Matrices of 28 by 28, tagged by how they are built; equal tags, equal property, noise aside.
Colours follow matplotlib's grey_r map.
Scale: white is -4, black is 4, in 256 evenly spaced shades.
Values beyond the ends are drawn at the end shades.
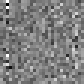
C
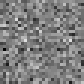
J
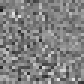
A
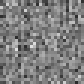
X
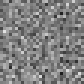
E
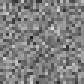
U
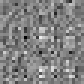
J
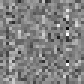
C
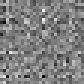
J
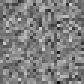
E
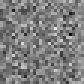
E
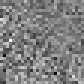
A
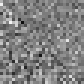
A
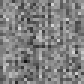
X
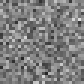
U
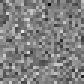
U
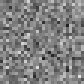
E
